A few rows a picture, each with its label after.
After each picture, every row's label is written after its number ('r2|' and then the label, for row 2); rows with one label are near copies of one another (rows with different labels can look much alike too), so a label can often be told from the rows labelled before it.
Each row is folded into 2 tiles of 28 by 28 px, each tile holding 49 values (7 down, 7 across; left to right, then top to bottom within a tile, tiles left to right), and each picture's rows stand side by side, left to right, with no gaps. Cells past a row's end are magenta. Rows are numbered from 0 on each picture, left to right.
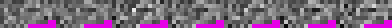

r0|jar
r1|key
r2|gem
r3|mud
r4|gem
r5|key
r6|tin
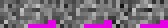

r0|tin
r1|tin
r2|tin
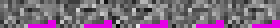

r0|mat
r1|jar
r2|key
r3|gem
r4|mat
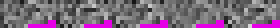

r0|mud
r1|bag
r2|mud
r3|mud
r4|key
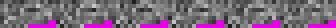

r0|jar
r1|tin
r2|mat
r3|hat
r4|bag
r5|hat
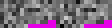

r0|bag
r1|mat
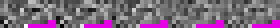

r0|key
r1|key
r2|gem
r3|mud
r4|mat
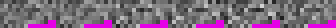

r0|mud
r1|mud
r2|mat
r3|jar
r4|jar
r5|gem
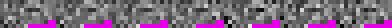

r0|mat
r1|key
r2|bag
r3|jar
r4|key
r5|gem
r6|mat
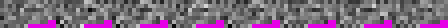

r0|gem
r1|key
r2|mud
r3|tin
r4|mud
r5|hat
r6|jar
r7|mat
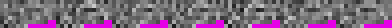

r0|mat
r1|bag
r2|tin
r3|tin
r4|tin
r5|jar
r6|mat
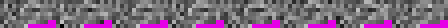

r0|tin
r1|hat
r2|tin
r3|tin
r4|bag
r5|mud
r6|key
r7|tin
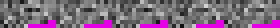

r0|mat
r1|jar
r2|hat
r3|bag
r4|tin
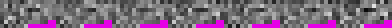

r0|mat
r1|key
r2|jar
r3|jar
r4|bag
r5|jar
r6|jar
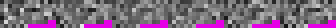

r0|jar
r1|key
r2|gem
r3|jar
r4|mud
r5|bag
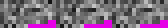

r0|bag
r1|bag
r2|bag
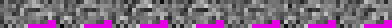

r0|bag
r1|mat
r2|bag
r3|bag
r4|mat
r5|mat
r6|mud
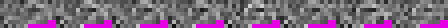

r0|mud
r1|key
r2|key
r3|key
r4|tin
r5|key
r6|bag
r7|tin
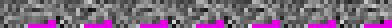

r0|hat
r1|key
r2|bag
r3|key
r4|key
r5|gem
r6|hat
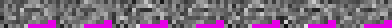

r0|gem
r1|mud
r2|bag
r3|tin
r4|tin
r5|key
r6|jar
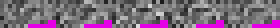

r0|gem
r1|mud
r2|jar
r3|bag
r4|bag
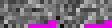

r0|hat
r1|gem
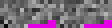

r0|key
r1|hat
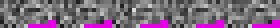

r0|bag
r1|mat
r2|tin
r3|bag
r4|hat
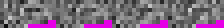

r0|mat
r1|bag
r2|mud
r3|gem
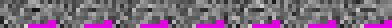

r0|key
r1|tin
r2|tin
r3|key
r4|bag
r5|tin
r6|mat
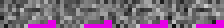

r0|gem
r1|jar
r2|bag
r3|hat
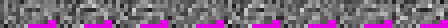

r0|mat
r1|bag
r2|tin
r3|gem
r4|tin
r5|gem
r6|hat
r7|jar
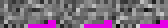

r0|hat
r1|tin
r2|hat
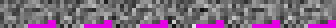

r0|bag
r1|bag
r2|gem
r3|key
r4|mat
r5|mat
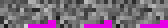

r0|key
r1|mud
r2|mud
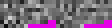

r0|mat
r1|tin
